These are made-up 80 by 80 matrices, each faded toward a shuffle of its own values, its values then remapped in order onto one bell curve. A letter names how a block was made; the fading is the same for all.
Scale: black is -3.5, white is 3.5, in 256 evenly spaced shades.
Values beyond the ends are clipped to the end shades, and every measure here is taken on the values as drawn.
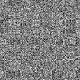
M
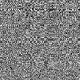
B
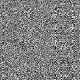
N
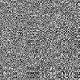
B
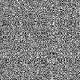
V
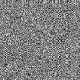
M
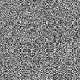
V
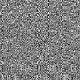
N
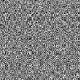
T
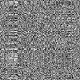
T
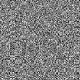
V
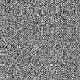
M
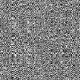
N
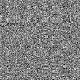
M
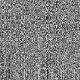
N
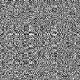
B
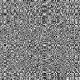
T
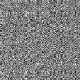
N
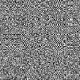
B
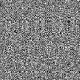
M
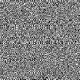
B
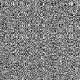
V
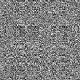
V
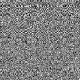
B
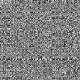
B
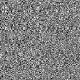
M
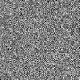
V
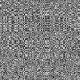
T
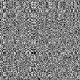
T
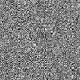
M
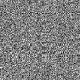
M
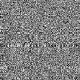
V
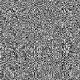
N
